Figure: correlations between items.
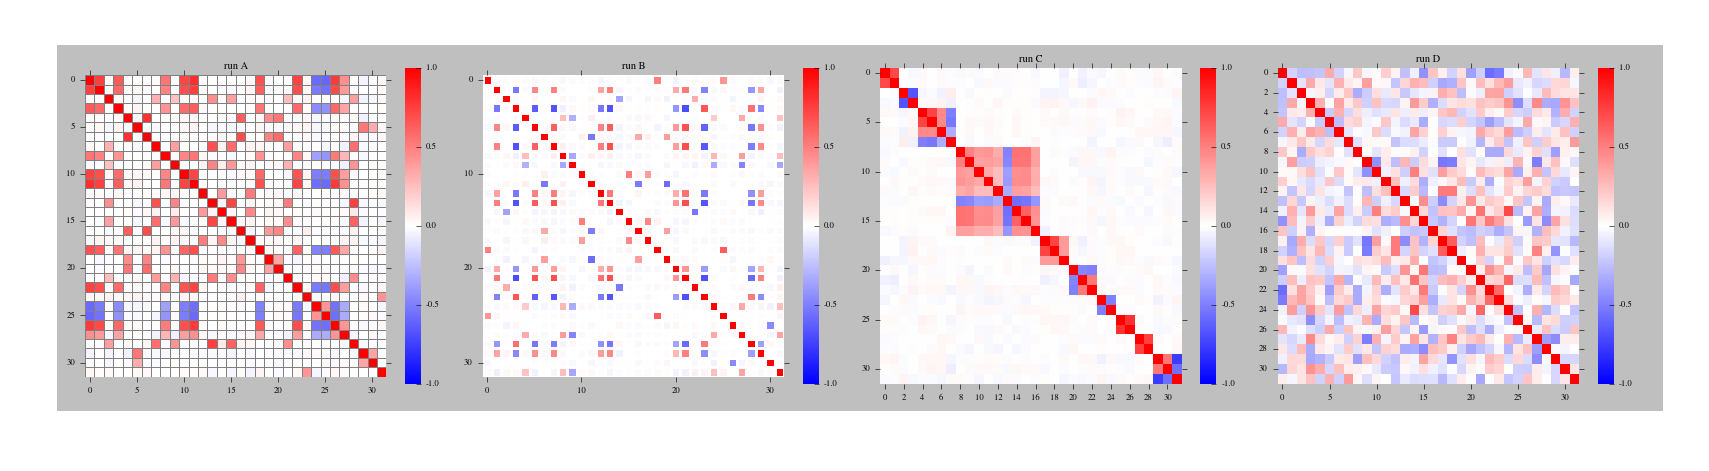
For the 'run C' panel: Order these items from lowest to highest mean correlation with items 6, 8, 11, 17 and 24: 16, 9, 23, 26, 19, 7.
23, 7, 26, 19, 16, 9
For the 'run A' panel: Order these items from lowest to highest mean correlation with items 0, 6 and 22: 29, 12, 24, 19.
24, 29, 12, 19
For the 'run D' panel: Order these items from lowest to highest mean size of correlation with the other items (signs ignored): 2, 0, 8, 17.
8, 2, 0, 17
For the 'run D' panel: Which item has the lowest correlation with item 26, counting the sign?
15
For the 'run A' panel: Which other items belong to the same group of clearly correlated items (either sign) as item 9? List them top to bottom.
2, 7, 13, 15, 21, 28
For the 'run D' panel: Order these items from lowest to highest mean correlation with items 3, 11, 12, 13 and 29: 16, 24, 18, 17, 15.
16, 17, 18, 15, 24
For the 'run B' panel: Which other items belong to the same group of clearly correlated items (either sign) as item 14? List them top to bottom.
2, 22
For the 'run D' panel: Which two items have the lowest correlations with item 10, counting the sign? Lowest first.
9, 25
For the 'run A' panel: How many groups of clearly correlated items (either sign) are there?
6
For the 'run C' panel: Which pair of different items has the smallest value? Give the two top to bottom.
29, 31
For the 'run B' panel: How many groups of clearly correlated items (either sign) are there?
7
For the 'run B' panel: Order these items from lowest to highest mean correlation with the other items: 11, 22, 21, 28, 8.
28, 11, 22, 8, 21
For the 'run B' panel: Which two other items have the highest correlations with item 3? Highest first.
23, 28
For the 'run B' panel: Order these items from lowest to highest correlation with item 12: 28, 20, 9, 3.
3, 28, 9, 20
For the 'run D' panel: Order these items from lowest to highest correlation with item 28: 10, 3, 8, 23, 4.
3, 10, 8, 23, 4
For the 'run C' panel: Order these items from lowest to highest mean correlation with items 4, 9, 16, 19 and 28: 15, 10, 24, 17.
24, 17, 10, 15
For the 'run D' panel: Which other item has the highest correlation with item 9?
1
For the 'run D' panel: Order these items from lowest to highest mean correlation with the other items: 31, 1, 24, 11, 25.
25, 31, 11, 1, 24
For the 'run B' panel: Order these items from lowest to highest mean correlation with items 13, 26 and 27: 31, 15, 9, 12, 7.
9, 15, 31, 12, 7
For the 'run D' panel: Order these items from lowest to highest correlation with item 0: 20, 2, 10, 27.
20, 2, 27, 10
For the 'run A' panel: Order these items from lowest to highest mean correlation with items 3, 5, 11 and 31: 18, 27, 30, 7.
7, 30, 27, 18
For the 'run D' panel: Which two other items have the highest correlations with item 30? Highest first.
3, 4
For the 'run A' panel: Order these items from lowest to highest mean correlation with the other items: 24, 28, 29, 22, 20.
24, 29, 20, 28, 22
